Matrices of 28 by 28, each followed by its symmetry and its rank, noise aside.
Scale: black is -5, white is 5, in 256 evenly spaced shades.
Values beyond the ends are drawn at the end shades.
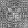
symmetric, rank three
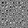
symmetric, rank three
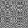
no symmetry, rank two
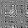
symmetric, rank three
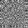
symmetric, rank three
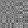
antisymmetric, rank two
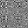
no symmetry, rank three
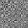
symmetric, rank three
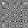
symmetric, rank three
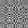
no symmetry, rank two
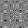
no symmetry, rank two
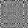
antisymmetric, rank two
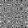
antisymmetric, rank four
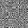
antisymmetric, rank four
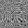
symmetric, rank four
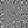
no symmetry, rank two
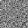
symmetric, rank four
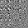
symmetric, rank three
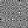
symmetric, rank three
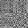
symmetric, rank four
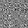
antisymmetric, rank four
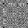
symmetric, rank four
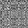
no symmetry, rank two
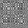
symmetric, rank two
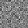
symmetric, rank four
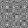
symmetric, rank three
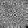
symmetric, rank four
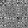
symmetric, rank two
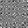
symmetric, rank three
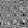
no symmetry, rank two
